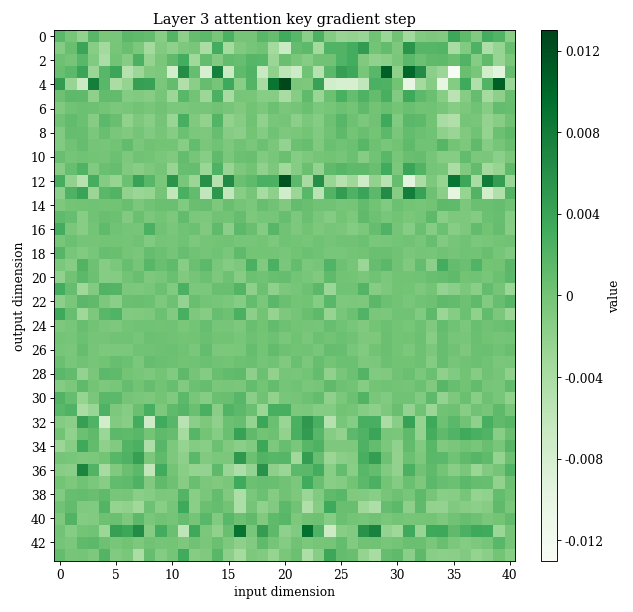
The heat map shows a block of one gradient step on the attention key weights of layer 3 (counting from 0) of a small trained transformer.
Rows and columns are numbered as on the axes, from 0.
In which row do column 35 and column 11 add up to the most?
12
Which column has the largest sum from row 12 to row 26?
0
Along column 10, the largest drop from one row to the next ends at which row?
13
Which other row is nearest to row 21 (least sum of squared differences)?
23
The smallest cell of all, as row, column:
3, 35
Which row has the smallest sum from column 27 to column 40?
4
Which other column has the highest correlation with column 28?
22
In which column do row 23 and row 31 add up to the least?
2
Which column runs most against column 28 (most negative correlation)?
30
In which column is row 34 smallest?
8
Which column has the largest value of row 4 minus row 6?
20
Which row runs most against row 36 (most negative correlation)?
31
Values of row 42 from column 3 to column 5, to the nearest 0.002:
0.002 0 0
